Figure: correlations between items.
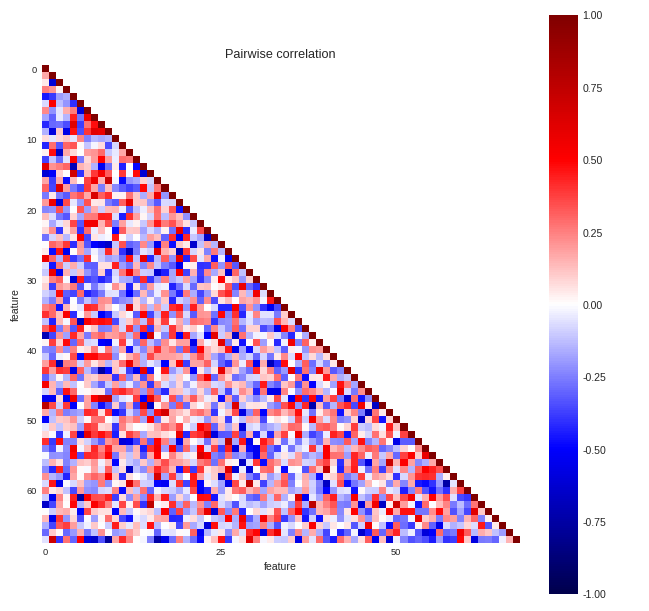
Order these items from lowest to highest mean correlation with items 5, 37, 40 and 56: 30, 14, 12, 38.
12, 38, 14, 30
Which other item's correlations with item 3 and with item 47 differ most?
9
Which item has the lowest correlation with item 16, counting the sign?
67
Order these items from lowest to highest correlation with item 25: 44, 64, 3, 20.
64, 20, 44, 3
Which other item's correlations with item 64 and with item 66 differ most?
31
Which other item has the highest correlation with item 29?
59
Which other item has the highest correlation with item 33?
66
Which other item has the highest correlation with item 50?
62
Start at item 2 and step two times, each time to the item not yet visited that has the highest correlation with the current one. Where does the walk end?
49
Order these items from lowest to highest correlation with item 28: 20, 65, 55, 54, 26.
55, 20, 54, 26, 65
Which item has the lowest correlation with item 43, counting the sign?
8
